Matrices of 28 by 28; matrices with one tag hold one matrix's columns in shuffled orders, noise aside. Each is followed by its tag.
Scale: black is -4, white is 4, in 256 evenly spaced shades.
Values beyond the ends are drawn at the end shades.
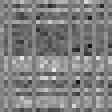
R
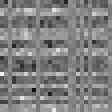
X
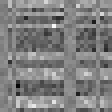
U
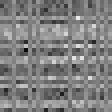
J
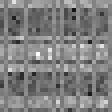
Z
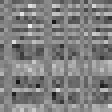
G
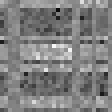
Z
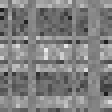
Z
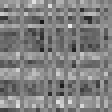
U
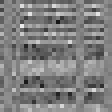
G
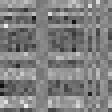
U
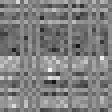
R
